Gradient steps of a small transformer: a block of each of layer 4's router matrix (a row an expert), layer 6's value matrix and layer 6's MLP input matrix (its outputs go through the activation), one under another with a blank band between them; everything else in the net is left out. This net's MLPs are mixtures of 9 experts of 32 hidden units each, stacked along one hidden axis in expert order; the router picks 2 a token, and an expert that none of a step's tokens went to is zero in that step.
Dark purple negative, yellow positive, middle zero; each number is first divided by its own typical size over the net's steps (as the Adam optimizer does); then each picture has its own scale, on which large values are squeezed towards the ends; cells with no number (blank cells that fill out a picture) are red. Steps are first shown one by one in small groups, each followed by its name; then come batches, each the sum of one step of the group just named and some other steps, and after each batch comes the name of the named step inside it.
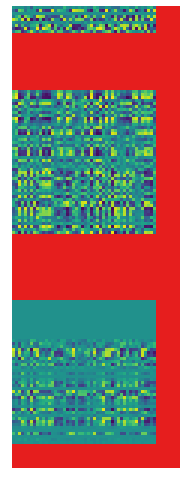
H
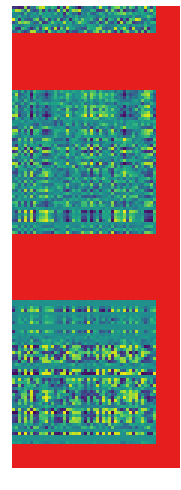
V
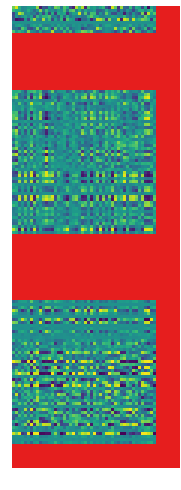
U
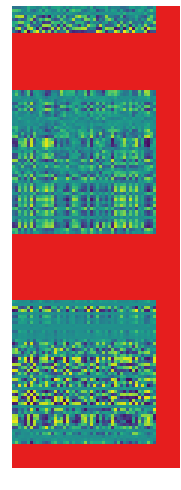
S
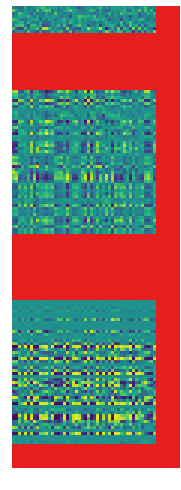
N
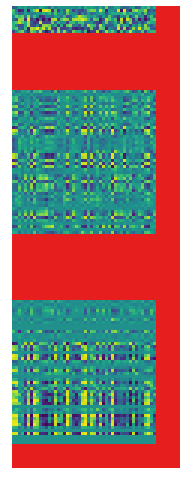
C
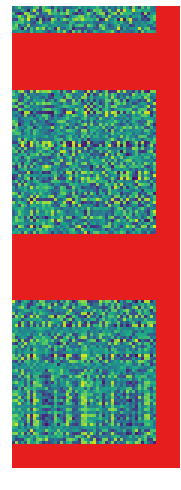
C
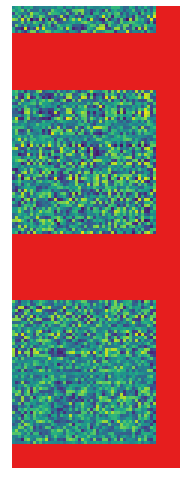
H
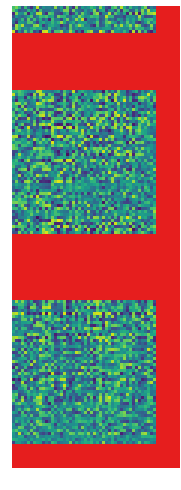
U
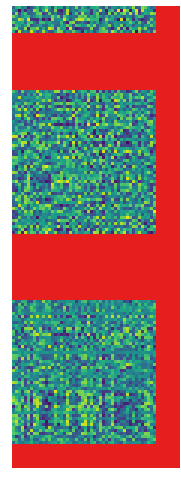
C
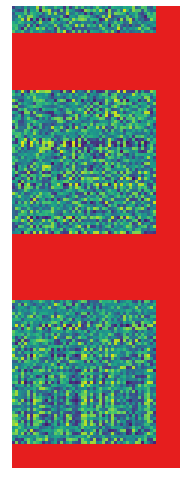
C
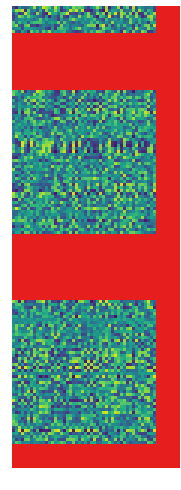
S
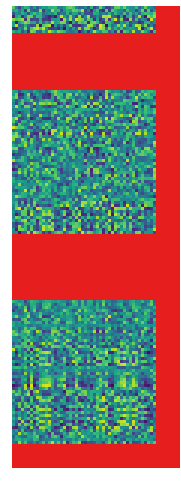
H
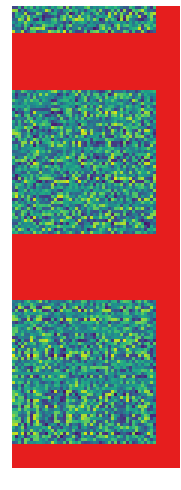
C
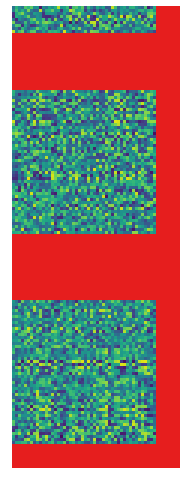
U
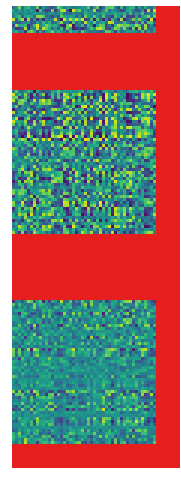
H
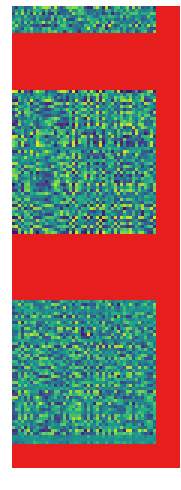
N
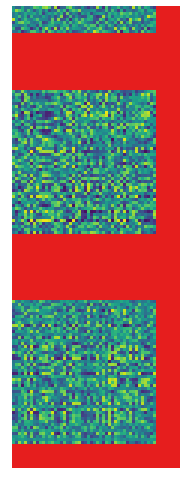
V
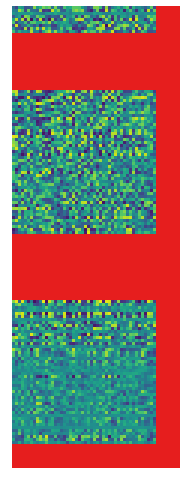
H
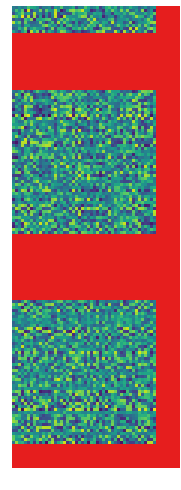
S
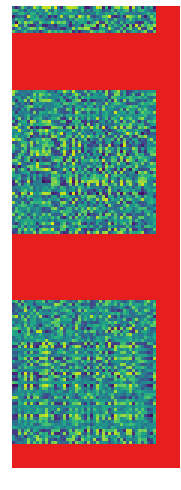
N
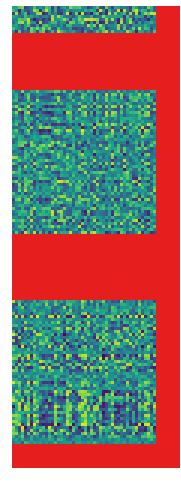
C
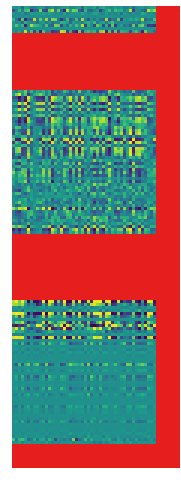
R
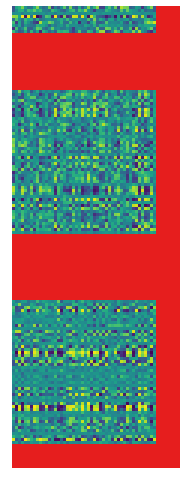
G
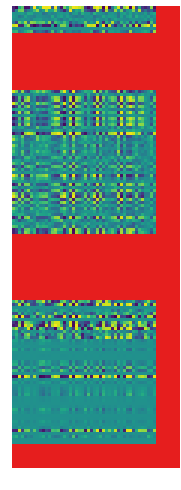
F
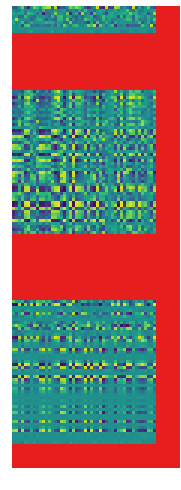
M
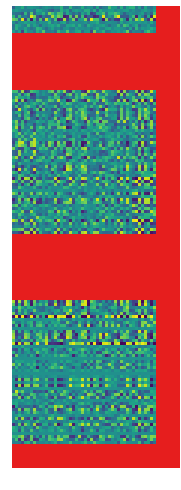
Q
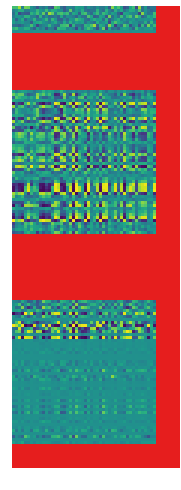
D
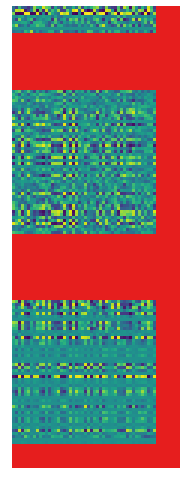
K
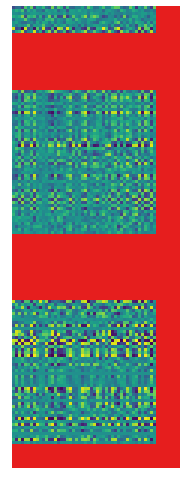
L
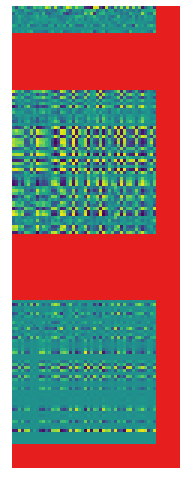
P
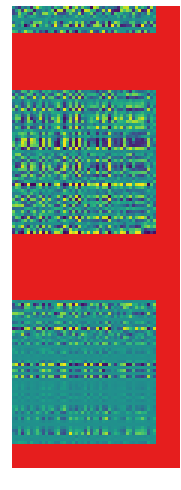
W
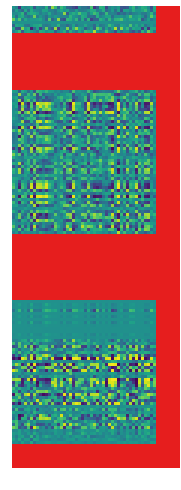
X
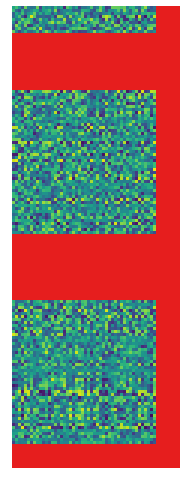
Q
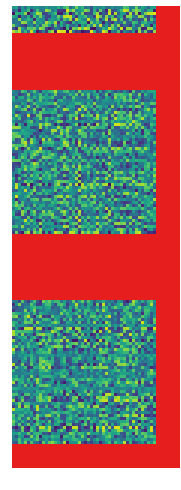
W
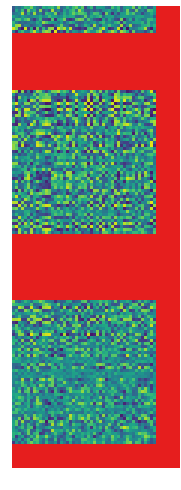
L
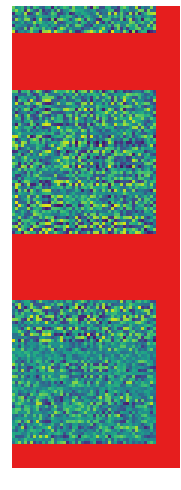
W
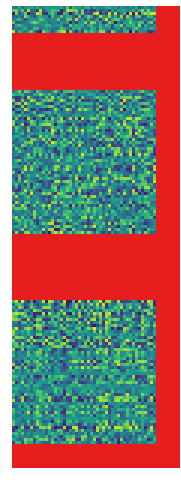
R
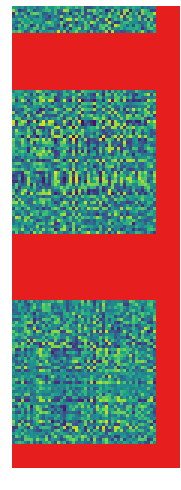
P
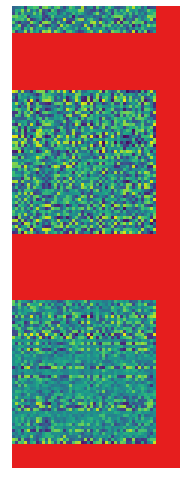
Q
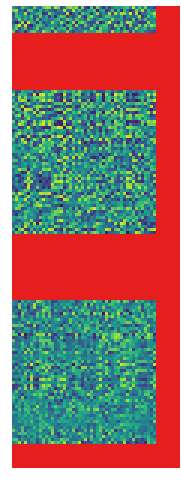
M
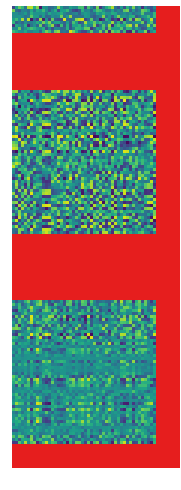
Q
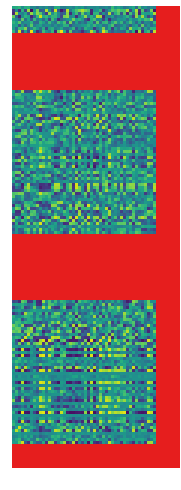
D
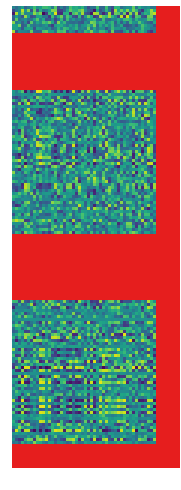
M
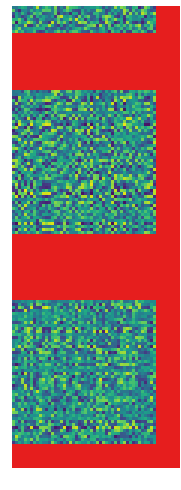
M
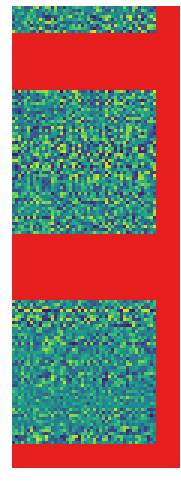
M
